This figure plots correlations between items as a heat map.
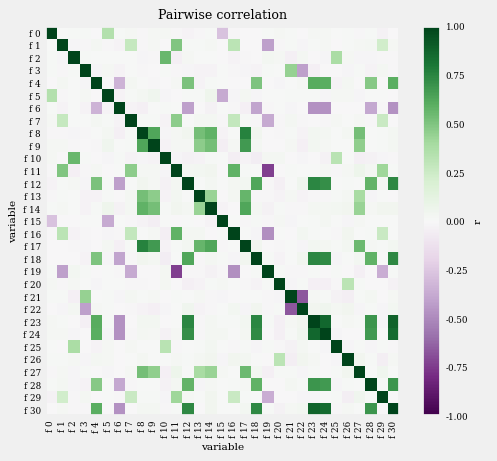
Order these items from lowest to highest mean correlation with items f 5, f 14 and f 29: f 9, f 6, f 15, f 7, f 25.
f 15, f 6, f 25, f 7, f 9
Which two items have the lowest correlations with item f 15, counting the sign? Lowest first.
f 5, f 0
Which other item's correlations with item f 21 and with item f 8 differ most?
f 17
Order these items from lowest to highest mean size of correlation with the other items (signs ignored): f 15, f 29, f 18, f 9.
f 15, f 29, f 9, f 18
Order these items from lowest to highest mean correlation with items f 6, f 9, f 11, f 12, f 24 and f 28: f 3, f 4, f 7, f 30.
f 3, f 7, f 4, f 30
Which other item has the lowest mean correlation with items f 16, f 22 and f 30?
f 21
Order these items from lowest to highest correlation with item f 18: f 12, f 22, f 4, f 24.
f 22, f 4, f 12, f 24
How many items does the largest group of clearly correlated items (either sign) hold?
8
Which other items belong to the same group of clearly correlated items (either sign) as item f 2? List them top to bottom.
f 10, f 25
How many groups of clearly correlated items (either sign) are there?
7
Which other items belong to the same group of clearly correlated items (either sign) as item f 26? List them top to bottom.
f 20
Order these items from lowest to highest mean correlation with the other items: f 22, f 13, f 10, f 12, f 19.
f 19, f 22, f 10, f 13, f 12
